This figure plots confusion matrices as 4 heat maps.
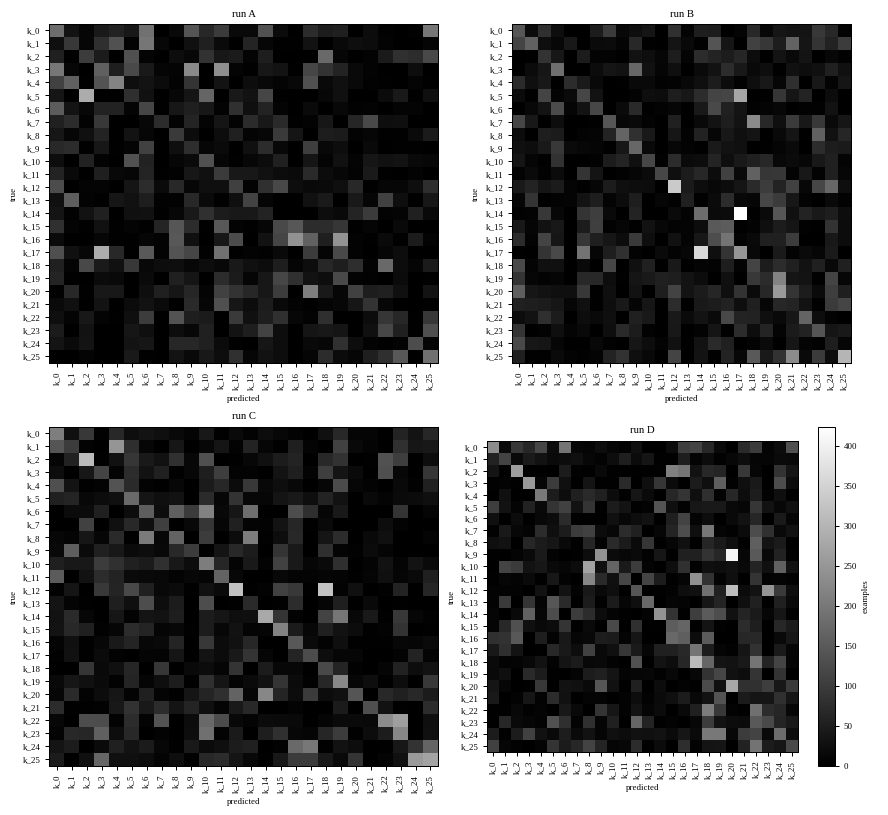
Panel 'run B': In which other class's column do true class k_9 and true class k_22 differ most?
k_16
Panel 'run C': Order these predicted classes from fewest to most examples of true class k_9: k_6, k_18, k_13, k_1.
k_6, k_13, k_18, k_1
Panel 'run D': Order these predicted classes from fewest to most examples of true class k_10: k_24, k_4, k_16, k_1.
k_4, k_16, k_1, k_24
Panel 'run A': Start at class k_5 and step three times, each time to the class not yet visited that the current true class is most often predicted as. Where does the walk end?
k_22
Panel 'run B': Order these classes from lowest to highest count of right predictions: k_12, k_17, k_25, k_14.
k_14, k_17, k_25, k_12
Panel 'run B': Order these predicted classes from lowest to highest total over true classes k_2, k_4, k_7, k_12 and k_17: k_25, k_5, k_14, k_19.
k_25, k_19, k_5, k_14
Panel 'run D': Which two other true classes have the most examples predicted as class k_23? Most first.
k_12, k_20
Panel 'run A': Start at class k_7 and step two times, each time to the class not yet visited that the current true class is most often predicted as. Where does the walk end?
k_11
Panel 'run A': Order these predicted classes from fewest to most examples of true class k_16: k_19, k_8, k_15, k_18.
k_18, k_15, k_8, k_19
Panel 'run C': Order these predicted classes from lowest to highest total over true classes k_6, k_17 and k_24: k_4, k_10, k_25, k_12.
k_4, k_12, k_25, k_10
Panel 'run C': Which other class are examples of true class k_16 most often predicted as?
k_10
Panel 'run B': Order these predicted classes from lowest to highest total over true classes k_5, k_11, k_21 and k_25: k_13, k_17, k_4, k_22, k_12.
k_4, k_13, k_22, k_12, k_17
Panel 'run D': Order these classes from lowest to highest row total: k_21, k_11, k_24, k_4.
k_21, k_4, k_11, k_24
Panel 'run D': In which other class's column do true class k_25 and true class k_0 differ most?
k_6
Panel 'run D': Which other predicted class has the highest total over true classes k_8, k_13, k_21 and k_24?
k_19
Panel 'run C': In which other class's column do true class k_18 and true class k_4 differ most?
k_0
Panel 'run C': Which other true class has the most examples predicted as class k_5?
k_12
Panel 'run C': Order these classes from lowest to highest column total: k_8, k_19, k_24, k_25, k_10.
k_24, k_8, k_25, k_19, k_10
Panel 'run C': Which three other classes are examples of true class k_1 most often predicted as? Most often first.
k_4, k_0, k_19
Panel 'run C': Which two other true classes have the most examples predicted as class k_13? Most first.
k_8, k_6
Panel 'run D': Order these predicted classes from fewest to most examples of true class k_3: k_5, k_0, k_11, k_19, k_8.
k_0, k_8, k_11, k_5, k_19
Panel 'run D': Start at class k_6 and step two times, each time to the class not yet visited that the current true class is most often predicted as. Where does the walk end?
k_15
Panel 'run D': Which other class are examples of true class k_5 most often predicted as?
k_14
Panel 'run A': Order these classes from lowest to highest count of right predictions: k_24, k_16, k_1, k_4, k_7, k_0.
k_7, k_1, k_24, k_0, k_4, k_16
